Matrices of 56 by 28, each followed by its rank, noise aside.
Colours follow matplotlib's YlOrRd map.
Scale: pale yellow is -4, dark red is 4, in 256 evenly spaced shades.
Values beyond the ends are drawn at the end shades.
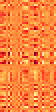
two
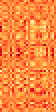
three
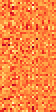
eight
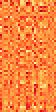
four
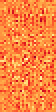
eight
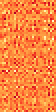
four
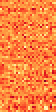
six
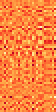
three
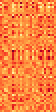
three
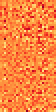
eight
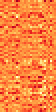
three
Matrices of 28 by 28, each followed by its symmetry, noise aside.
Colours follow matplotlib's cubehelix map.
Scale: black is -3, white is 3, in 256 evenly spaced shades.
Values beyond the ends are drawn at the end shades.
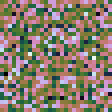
mirrored left to right.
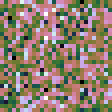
mirrored top to bottom.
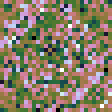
symmetric.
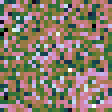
symmetric.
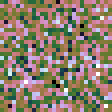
antisymmetric.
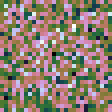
symmetric.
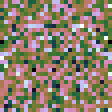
mirrored left to right.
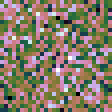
symmetric.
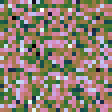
mirrored left to right.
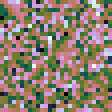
antisymmetric.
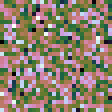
antisymmetric.
